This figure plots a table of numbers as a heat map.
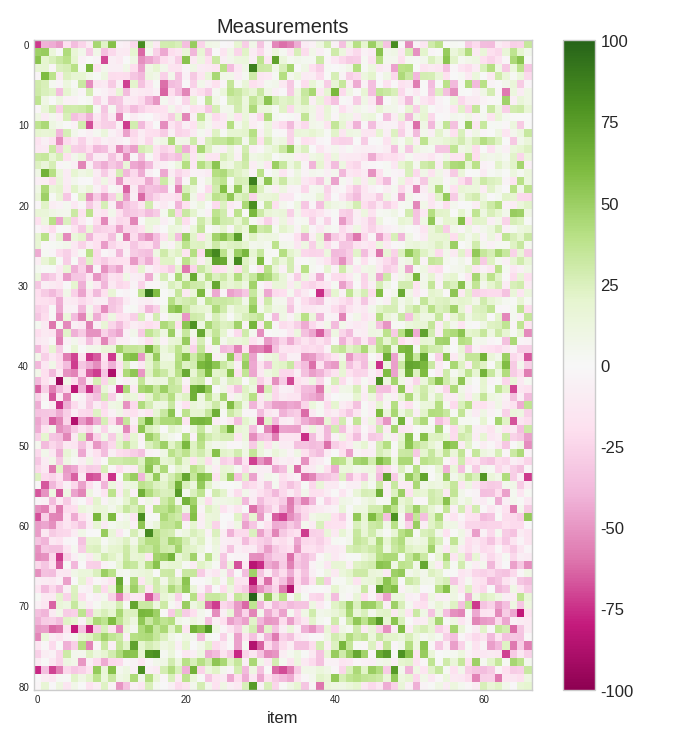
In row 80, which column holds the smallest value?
38
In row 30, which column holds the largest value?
24
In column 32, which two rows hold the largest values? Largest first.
2, 15
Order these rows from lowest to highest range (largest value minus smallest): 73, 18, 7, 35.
7, 18, 35, 73
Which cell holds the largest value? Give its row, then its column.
69, 29
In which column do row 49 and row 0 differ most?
50
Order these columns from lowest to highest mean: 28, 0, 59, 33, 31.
0, 33, 31, 59, 28
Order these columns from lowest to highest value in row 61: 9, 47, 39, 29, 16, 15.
47, 39, 29, 16, 9, 15
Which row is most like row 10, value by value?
5
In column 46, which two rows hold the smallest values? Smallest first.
40, 26
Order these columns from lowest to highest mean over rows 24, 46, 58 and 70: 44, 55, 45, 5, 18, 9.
9, 5, 44, 45, 55, 18
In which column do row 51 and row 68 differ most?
29
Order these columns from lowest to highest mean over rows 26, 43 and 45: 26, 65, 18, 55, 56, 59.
65, 55, 56, 59, 26, 18
